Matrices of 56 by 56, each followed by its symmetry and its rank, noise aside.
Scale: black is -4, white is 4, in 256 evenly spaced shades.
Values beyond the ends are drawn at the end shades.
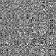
no symmetry, rank eight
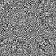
symmetric, rank eight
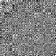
symmetric, rank six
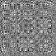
symmetric, rank six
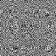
no symmetry, rank six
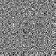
no symmetry, rank eight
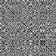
symmetric, rank six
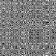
no symmetry, rank six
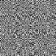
no symmetry, rank six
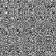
no symmetry, rank eight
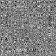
antisymmetric, rank eight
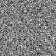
antisymmetric, rank twelve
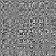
antisymmetric, rank six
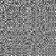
symmetric, rank eight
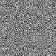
no symmetry, rank eight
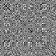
symmetric, rank six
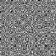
symmetric, rank eight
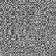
no symmetry, rank eight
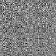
antisymmetric, rank eight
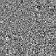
antisymmetric, rank twelve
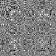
symmetric, rank eight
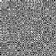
symmetric, rank six
